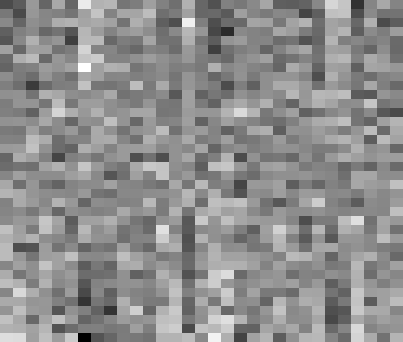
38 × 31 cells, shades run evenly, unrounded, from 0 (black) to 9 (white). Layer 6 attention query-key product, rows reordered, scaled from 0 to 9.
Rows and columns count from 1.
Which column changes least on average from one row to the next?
14
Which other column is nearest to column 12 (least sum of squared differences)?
8
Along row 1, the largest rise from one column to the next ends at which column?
7
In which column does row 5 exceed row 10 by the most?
3
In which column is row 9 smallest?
25
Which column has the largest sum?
4
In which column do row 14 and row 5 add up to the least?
6
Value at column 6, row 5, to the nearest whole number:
2
